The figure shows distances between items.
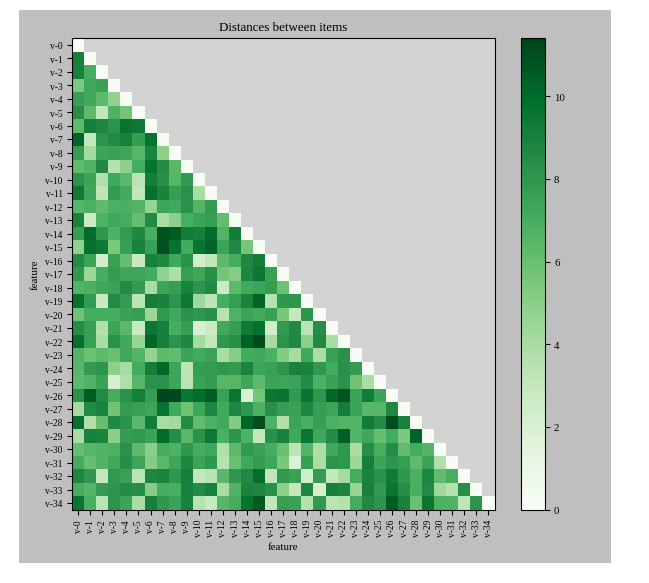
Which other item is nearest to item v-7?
v-1
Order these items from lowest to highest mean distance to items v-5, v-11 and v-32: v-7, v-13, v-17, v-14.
v-13, v-17, v-7, v-14
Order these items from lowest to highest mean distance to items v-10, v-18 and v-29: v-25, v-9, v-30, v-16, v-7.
v-30, v-16, v-25, v-9, v-7
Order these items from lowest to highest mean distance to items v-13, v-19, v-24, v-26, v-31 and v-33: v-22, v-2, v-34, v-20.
v-20, v-2, v-34, v-22
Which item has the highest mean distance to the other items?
v-26
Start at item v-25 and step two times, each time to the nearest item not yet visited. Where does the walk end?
v-9
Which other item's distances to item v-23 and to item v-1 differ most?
v-6
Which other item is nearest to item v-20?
v-33
